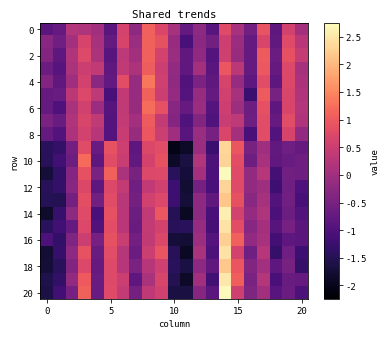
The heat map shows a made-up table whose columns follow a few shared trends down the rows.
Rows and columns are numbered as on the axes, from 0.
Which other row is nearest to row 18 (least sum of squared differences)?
13
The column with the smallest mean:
11
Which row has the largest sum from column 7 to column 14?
3
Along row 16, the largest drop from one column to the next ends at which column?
10
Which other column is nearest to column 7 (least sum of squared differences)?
4
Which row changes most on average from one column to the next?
17
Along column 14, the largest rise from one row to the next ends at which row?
9
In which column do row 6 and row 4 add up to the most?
8
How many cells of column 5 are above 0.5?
12
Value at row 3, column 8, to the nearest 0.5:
1
